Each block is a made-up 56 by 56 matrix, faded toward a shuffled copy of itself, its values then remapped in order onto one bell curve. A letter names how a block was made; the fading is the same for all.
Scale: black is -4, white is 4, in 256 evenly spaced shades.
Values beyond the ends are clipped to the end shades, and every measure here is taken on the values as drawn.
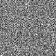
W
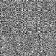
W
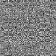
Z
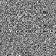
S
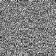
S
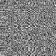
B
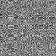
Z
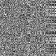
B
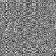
B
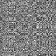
B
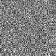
Z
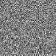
W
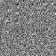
S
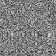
S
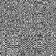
Z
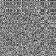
B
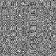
B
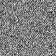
S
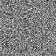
S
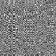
B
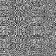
B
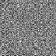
B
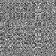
Z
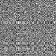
B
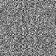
W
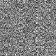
W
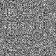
S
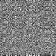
Z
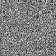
S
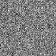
S
